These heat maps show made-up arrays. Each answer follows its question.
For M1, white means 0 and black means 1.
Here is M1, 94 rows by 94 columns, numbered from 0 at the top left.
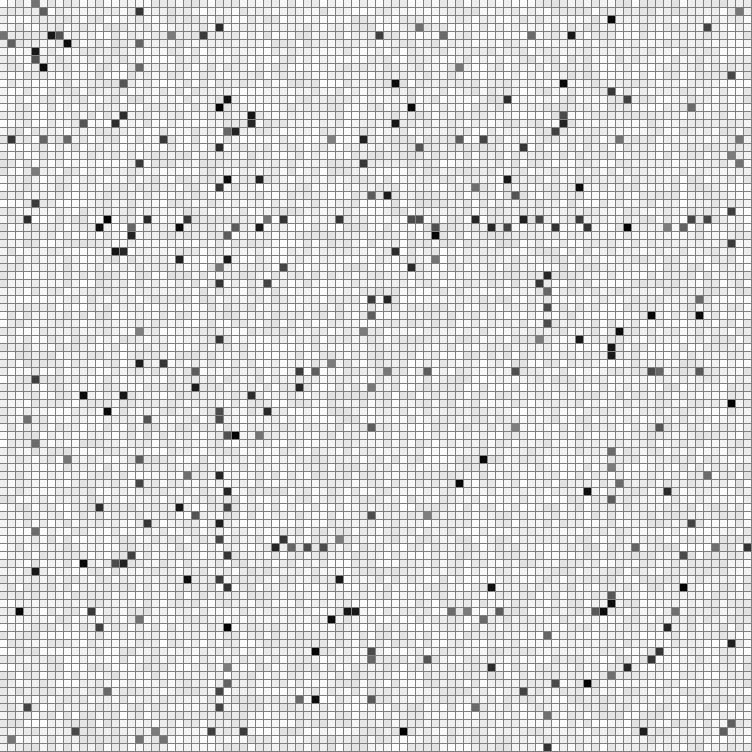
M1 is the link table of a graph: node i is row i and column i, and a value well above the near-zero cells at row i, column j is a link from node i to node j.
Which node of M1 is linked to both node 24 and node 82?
node 46
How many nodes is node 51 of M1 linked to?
3
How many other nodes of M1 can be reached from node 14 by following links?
5
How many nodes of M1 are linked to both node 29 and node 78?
1
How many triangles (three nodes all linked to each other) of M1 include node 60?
2
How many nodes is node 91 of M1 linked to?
7
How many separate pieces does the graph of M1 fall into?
9
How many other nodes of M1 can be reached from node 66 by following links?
9
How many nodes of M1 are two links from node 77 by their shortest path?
7
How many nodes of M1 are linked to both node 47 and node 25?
1
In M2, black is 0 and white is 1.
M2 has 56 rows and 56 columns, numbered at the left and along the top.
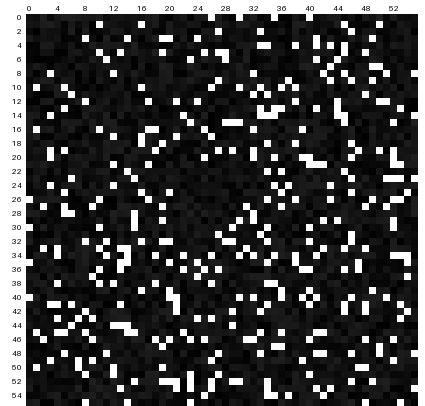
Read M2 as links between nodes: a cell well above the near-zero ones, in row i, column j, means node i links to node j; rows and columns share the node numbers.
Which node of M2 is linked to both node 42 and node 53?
node 21
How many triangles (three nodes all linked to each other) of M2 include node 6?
0
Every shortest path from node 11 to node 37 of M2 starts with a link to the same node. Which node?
node 34
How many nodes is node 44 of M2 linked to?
5
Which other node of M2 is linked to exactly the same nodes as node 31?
node 2
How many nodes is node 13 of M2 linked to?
7
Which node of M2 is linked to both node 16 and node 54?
node 25
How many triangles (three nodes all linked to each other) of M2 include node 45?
7
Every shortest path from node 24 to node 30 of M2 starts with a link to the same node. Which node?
node 35
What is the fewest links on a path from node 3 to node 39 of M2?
2
